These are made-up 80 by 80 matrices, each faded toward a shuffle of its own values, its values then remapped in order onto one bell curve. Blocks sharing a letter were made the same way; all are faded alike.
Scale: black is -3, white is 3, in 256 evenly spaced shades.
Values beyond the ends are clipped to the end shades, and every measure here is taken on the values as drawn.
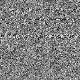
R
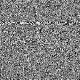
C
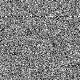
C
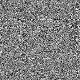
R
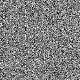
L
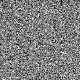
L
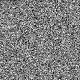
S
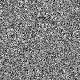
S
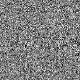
R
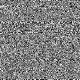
C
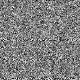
R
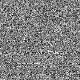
C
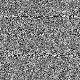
C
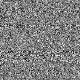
C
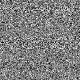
C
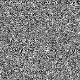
R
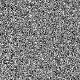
L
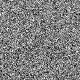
S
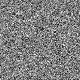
S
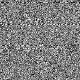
R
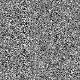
L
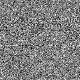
C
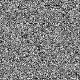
C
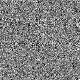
R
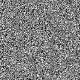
L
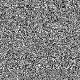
C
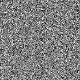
L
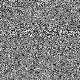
C
